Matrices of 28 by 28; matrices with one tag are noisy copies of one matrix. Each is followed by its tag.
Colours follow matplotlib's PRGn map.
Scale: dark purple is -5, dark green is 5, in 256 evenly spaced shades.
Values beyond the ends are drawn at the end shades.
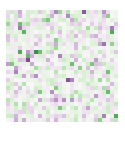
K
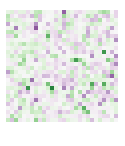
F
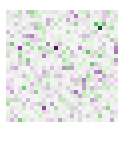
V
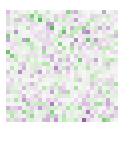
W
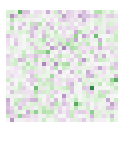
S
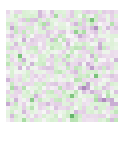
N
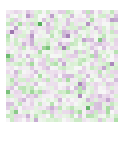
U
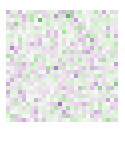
W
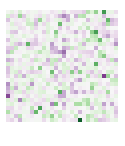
S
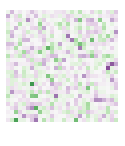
U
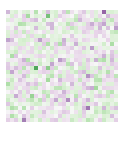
K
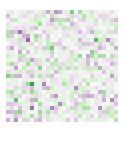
U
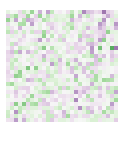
K
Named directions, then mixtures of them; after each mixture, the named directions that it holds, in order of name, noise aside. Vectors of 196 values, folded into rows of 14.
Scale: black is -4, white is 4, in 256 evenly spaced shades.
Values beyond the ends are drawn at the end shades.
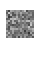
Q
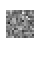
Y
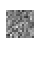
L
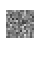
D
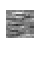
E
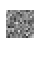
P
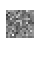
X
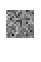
X.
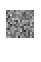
D, Q.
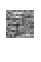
E, X.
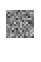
L, X, Y.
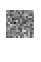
D, Q, Y.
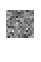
E, P, X.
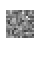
Y.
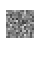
D.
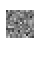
P.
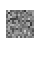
Q.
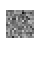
Y.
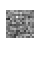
E, Q, X.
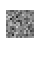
Q, X.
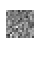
L.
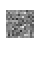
D, E, Y.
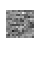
E, L, Y.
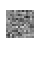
D, E, L.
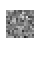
Y.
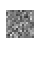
L.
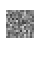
D.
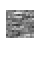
E.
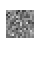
L, X.
